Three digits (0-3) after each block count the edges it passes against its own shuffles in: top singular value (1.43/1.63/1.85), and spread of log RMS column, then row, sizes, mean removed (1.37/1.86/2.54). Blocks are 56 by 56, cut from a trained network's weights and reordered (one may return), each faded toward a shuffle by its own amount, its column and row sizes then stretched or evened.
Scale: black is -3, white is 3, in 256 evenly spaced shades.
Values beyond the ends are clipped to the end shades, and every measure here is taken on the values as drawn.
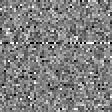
1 0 2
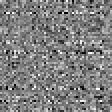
2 2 3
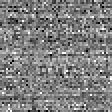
2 0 1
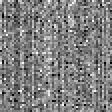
3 0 1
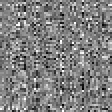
3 3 1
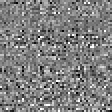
1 1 3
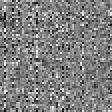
2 3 1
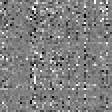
0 3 2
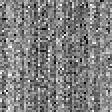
3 1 0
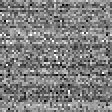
3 0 2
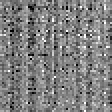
3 2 2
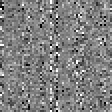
2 3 0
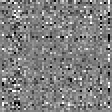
1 3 3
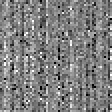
3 3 0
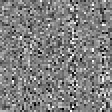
0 3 0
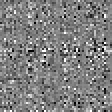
1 3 2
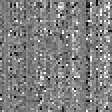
2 3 1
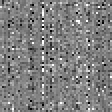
1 3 1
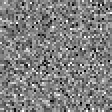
1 0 1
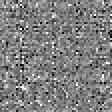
0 2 0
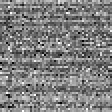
3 0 0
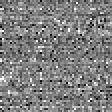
1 1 1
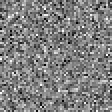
0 1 0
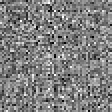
3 1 1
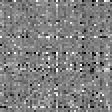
2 1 3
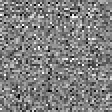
1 2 2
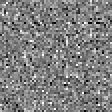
0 1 1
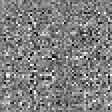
1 2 2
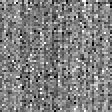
2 0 0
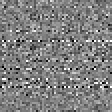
2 1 3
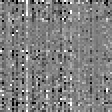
3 3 2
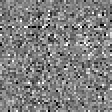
0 1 2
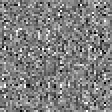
1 2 1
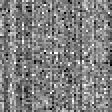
3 0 0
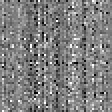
3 3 1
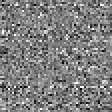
2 1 2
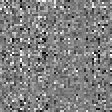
2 3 2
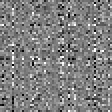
3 3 2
